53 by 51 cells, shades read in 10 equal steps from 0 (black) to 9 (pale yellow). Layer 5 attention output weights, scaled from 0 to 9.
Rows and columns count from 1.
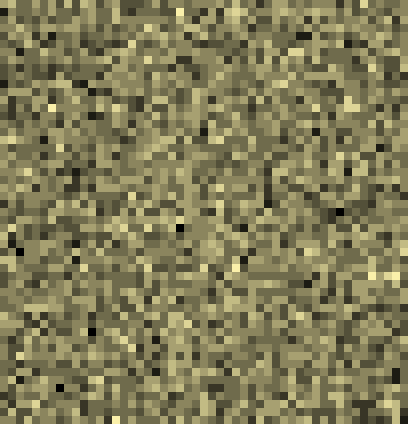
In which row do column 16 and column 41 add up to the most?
43
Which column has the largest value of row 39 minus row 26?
34
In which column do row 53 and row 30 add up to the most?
15
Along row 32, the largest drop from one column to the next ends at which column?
3
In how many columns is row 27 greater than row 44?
17
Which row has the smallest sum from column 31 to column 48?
24
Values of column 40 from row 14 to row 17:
8 3 5 1
